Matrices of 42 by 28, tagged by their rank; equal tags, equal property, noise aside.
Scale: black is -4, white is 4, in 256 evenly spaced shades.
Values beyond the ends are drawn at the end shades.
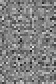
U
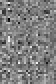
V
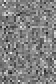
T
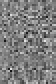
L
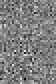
T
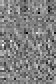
V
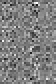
V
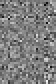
T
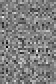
V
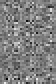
L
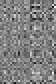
L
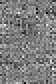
T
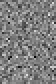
T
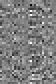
L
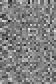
U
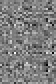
L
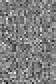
T
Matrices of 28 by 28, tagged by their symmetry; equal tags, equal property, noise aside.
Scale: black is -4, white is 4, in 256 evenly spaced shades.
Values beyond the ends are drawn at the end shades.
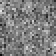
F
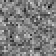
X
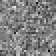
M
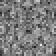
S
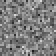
F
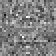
S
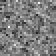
F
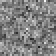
F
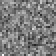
M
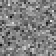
F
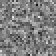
X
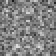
S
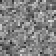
X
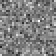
F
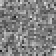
F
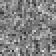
F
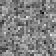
M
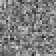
M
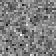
X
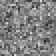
F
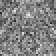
S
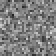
F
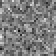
F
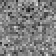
S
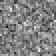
F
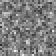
S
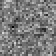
F
